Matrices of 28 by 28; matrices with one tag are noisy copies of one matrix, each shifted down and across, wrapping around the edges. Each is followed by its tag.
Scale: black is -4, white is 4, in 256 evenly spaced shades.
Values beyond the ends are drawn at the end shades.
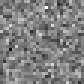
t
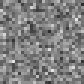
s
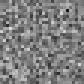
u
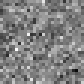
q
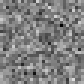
q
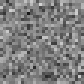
q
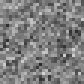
q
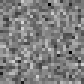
t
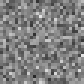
u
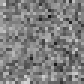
q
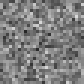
t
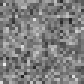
q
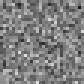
u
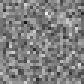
u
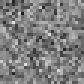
q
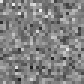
t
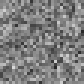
q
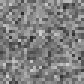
q
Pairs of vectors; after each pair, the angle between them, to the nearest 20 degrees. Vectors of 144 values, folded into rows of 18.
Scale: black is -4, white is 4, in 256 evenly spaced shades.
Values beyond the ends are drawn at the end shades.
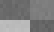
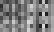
80 degrees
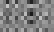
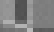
100 degrees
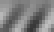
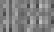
100 degrees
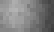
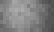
20 degrees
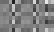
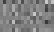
40 degrees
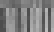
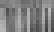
160 degrees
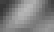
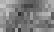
140 degrees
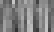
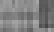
120 degrees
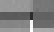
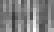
80 degrees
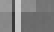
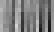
60 degrees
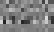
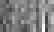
120 degrees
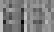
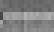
80 degrees
